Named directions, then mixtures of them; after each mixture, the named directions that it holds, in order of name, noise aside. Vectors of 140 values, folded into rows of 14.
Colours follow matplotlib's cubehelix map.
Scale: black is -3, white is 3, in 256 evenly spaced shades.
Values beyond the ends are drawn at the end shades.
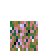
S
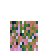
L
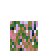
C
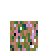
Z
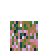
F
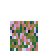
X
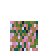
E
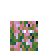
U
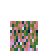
E, S.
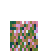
C, E, L.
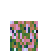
C, X, Z.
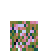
S, U.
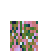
L.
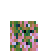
U.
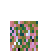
S.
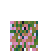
E.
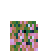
U.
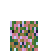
L, X.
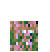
U.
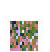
L.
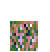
S, Z.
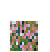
L.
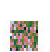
E, X.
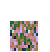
X.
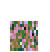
C, E.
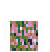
L, X, Z.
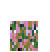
C, S.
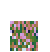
X.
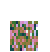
C, F, Z.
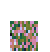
X.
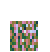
C, U, Z.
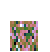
F, S, X.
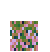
E, X.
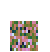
F, L, X.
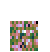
F, L, U.
